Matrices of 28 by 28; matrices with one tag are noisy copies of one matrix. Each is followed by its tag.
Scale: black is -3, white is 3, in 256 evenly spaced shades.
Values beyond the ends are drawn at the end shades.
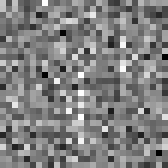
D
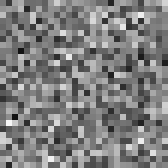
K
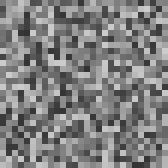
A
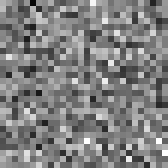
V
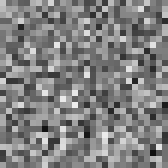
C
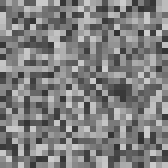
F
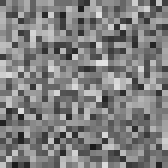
A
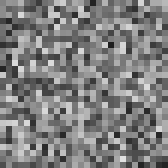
D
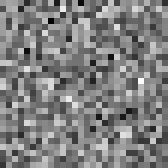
C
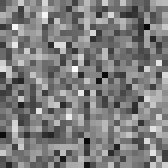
F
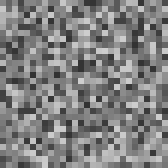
C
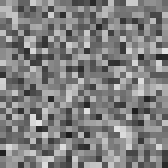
C
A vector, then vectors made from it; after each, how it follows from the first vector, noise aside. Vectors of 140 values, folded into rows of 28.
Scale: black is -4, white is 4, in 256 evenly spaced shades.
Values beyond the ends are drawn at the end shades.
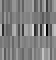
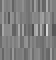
negated, shrunk.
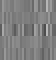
negated, shrunk.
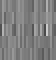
negated, shrunk.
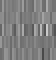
negated, shrunk.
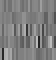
wrapped around, partly zeroed.
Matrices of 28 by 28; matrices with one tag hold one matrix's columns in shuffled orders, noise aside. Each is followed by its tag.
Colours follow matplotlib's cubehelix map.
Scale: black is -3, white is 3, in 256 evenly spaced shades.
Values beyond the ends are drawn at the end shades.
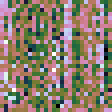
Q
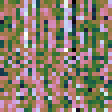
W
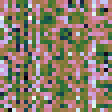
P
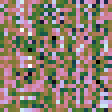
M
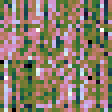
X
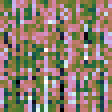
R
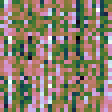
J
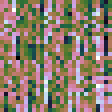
J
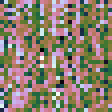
M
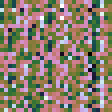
P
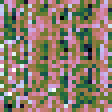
Q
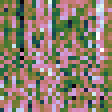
W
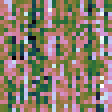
J
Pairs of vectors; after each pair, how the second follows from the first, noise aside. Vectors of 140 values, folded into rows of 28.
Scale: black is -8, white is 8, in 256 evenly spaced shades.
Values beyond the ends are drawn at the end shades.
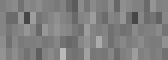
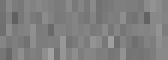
wrapped around, negated, shrunk.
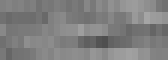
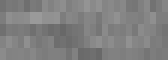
wrapped around, negated, shrunk.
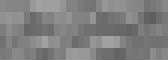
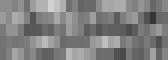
scaled up.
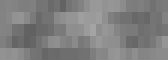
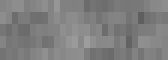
reversed, shrunk.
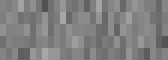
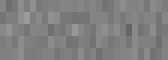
wrapped around, negated, shrunk.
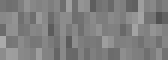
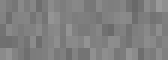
wrapped around, negated, shrunk.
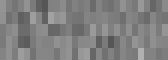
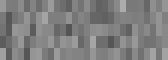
shuffled.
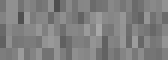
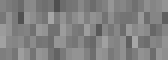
sign-scrambled.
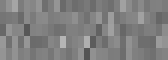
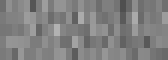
shuffled.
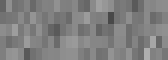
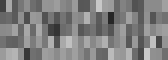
scaled up.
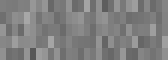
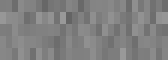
wrapped around, negated, shrunk.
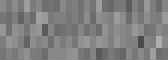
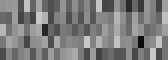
scaled up.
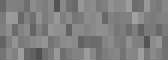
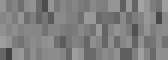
shuffled.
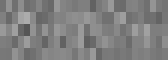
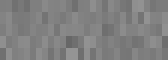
wrapped around, negated, shrunk.
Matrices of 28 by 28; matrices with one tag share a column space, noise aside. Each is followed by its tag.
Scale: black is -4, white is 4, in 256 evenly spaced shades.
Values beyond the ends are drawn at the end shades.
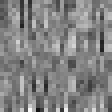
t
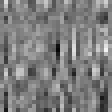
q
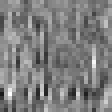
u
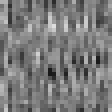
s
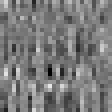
q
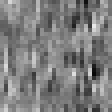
s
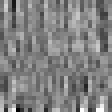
t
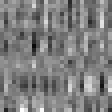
t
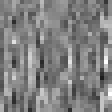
u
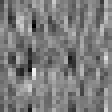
s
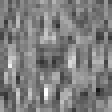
u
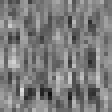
u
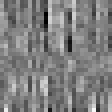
t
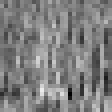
u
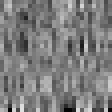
t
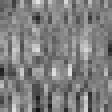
q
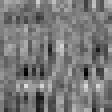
q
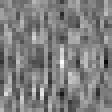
u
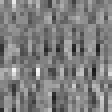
q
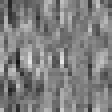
s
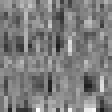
t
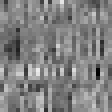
q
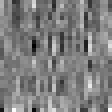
t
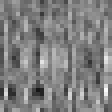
u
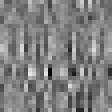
q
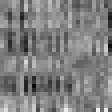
t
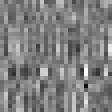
q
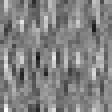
s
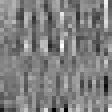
t
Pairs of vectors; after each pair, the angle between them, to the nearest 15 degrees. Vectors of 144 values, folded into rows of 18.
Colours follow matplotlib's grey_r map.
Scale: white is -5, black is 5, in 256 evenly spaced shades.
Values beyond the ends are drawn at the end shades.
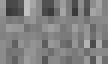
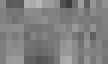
75 degrees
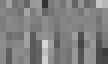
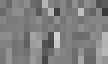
135 degrees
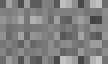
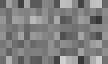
15 degrees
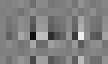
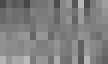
75 degrees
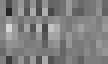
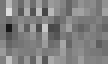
165 degrees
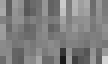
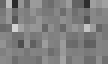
105 degrees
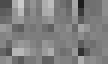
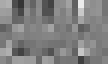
165 degrees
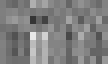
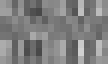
75 degrees
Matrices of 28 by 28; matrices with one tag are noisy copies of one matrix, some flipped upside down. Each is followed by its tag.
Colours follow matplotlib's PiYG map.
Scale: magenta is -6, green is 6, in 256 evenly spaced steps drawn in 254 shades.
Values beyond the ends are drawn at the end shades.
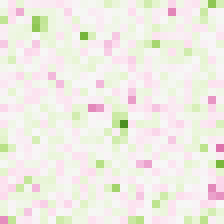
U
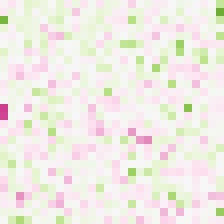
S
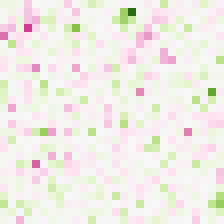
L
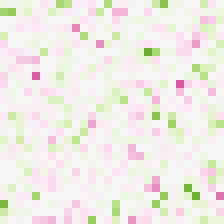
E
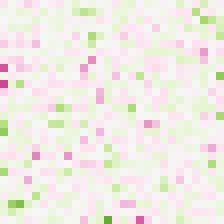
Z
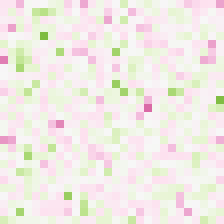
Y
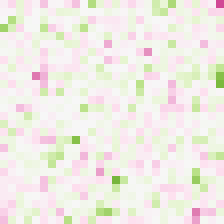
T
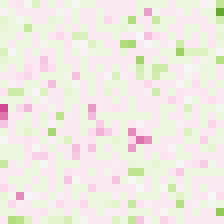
S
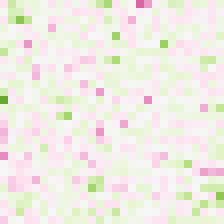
Z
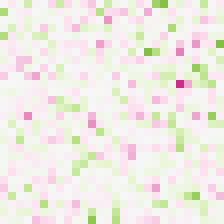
E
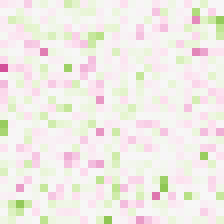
Z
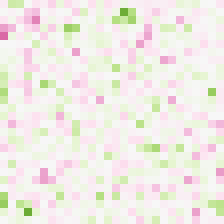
L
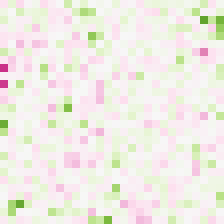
Z
